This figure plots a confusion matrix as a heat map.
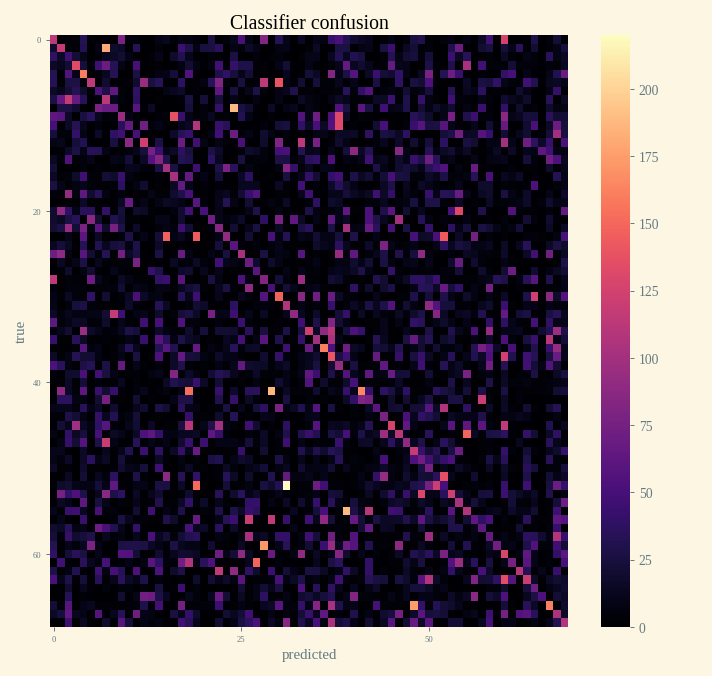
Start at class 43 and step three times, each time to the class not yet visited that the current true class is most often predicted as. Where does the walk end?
50
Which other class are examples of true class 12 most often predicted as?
33
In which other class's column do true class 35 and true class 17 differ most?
66
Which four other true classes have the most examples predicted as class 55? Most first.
46, 3, 39, 45
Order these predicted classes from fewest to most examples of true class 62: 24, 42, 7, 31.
7, 31, 42, 24
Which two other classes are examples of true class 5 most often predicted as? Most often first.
30, 28
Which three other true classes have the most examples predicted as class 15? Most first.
23, 51, 36
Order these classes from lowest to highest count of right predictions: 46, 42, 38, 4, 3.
42, 38, 46, 3, 4
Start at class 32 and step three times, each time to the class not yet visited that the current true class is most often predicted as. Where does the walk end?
44
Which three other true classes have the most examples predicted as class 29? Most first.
41, 56, 60
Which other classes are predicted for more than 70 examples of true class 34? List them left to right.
4, 36, 37, 58, 67
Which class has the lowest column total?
65
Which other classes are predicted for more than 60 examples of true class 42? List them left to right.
7, 41, 57
